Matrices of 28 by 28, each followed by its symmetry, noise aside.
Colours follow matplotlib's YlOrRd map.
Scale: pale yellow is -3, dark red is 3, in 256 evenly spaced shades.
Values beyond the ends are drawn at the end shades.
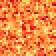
same after a half turn.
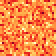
same after a half turn.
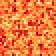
same after a half turn.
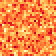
symmetric across the other diagonal.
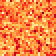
no symmetry.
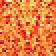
mirrored left to right.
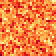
antisymmetric.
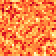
symmetric.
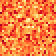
mirrored left to right.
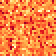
antisymmetric.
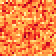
symmetric.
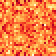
mirrored top to bottom.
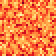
same after a half turn.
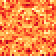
mirrored left to right.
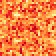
mirrored top to bottom.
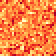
symmetric.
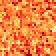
antisymmetric.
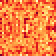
mirrored top to bottom.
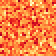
no symmetry.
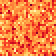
no symmetry.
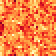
mirrored top to bottom.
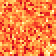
symmetric.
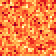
same after a half turn.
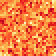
symmetric.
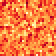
symmetric.
